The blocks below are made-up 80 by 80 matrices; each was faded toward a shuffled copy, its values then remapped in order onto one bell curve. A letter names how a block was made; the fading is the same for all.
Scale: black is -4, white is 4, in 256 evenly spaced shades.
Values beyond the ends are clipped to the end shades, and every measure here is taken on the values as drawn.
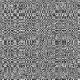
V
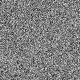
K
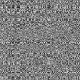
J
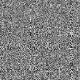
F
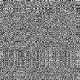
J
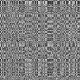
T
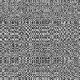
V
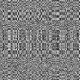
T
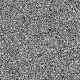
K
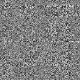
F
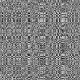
T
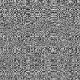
J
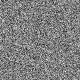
K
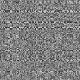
J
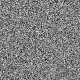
K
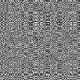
V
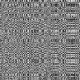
T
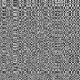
T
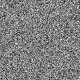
K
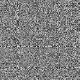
F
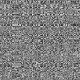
J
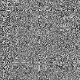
F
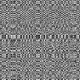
T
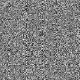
F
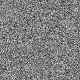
K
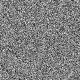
K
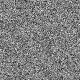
K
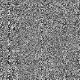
F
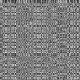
T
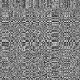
V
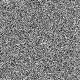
K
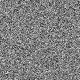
K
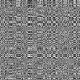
T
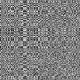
T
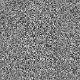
F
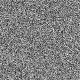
K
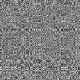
J
